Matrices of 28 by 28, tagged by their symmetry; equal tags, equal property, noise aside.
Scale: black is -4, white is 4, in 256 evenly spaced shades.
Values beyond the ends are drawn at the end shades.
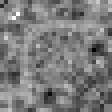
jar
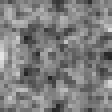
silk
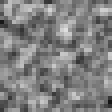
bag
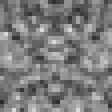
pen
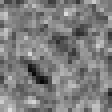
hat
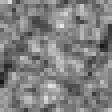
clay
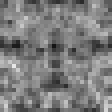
pen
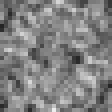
clay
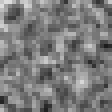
jar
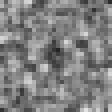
clay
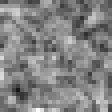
hat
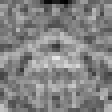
pen
